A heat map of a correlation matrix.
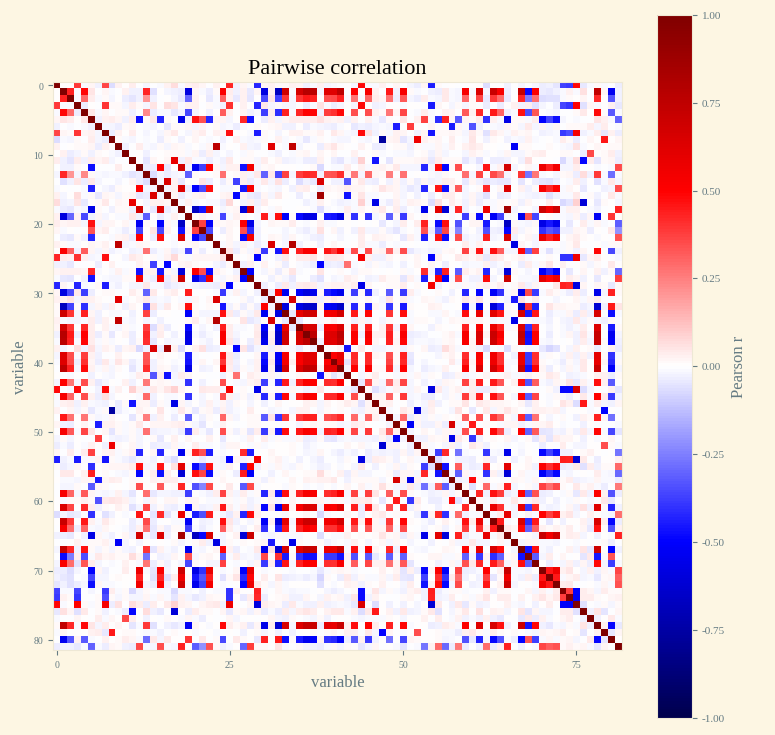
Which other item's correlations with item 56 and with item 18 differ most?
65
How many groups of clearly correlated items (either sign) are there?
9
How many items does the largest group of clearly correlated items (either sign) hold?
28
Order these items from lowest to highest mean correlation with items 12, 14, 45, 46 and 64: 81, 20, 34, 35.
20, 34, 81, 35
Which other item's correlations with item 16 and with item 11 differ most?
38
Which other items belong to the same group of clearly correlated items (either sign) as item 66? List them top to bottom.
9, 23, 31, 34
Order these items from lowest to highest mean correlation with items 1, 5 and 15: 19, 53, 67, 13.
19, 53, 13, 67
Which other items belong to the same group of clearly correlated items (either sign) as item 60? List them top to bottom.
6, 49, 51, 57
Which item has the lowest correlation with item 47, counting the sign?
8
